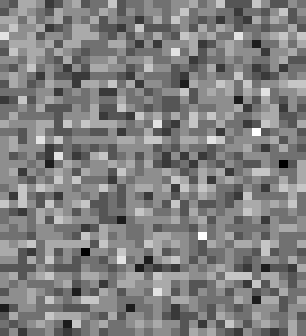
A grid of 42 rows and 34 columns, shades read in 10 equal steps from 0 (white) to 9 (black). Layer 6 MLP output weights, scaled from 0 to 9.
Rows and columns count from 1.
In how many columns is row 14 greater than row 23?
19
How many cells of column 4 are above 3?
31
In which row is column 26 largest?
22
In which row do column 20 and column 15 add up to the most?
39
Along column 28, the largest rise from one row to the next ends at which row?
36
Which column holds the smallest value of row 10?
27
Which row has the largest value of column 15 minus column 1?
5
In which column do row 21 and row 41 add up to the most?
32
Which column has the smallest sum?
18
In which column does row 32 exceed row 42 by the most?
10
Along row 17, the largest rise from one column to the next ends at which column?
30
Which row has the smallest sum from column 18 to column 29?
35
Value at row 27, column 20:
4
